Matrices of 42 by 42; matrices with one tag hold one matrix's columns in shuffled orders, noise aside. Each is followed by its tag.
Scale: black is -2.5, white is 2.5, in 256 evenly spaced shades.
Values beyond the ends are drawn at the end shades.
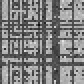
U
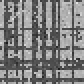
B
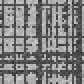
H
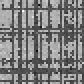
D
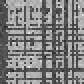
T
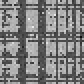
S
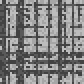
H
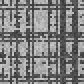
S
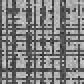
T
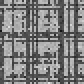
S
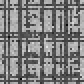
S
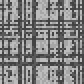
U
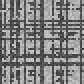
U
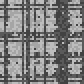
S
